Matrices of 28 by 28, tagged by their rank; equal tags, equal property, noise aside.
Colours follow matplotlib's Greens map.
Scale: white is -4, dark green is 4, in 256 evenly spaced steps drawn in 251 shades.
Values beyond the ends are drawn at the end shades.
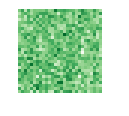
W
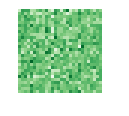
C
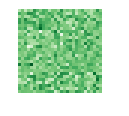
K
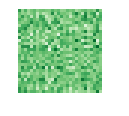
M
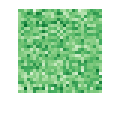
C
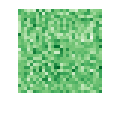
M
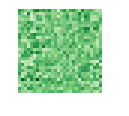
K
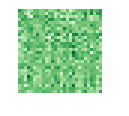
M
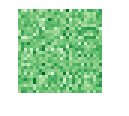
M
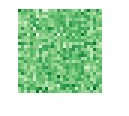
C
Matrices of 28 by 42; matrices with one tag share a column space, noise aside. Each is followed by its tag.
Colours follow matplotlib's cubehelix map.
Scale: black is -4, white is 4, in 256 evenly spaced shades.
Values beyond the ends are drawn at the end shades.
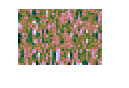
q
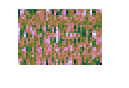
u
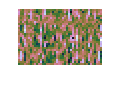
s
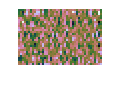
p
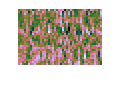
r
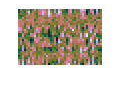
u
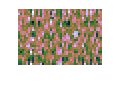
p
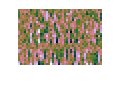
q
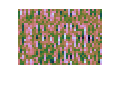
s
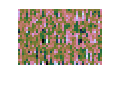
q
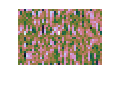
r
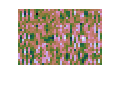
s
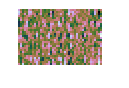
p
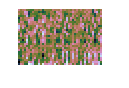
q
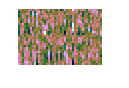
r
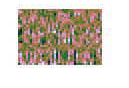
q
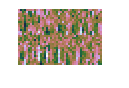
r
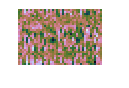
u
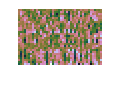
q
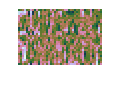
r
